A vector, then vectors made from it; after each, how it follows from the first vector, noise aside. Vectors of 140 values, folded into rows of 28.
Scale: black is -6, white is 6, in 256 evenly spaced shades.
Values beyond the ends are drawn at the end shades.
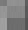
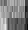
scaled up.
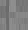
wrapped around, shrunk.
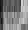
reversed, scaled up.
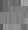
reversed, partly zeroed.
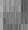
reversed, negated.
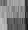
scaled up.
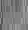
reversed, partly zeroed.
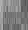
reversed, negated.
